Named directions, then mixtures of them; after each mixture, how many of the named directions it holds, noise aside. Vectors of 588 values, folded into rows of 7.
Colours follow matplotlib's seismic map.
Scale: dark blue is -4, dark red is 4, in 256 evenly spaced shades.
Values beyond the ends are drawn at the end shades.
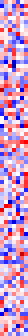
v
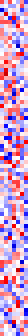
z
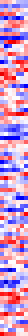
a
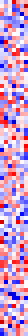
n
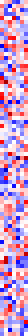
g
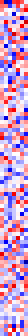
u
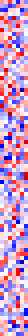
three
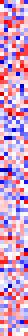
four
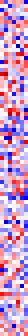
three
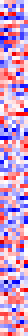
two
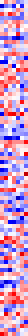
two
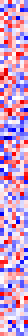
three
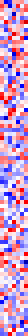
two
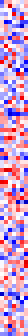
four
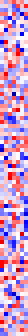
two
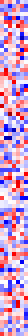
three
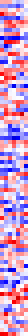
one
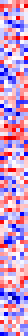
three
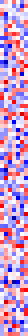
four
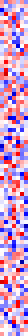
one
